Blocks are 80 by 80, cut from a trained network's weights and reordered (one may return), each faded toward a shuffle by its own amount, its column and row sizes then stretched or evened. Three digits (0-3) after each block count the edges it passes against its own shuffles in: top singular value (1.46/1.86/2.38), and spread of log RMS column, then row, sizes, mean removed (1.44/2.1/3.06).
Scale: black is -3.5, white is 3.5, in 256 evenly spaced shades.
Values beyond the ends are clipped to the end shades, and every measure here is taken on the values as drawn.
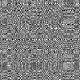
3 0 2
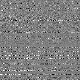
0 1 3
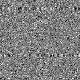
2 0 1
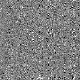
1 2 1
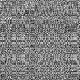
3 0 0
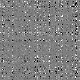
0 3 2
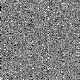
1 1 0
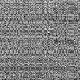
3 1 0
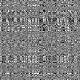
3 1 3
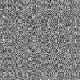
3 2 0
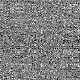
2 1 1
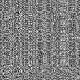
3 1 0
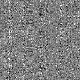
1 2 0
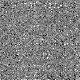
1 0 2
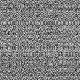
3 0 0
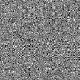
2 1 1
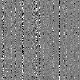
2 3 0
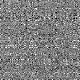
2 1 2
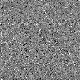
1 0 1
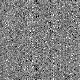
1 1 0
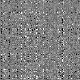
2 2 2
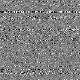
2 0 3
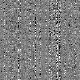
1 3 0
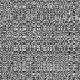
3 2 0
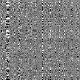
3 3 1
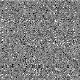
1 1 1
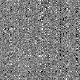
1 2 1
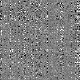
1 3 2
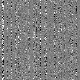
0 3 0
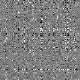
2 3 2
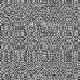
3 0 1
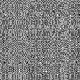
3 0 0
